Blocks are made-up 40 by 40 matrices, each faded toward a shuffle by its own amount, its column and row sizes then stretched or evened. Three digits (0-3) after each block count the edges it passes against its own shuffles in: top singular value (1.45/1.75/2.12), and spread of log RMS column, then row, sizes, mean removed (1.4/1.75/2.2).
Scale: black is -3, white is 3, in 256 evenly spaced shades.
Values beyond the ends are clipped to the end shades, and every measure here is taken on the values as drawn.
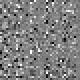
1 3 0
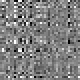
3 3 3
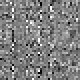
2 3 0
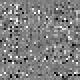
1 2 2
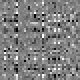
3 3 2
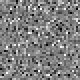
1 0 1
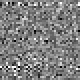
2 1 3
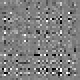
3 3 3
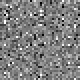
1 2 1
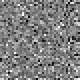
2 0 0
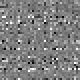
0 3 3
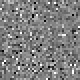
0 0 1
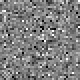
0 1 1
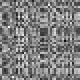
3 2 0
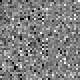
1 1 0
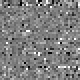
0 1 3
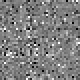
1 1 1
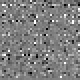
0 2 3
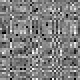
3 3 1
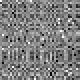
3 0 0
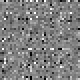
1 2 3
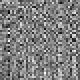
3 3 0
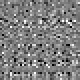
2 0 3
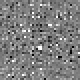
0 2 2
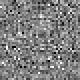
2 0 1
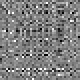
3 1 3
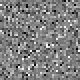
0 0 1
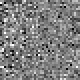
2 1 0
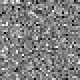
0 1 1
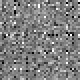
0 2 2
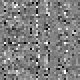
1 3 0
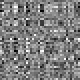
3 2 3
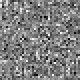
1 0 0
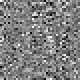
2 2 0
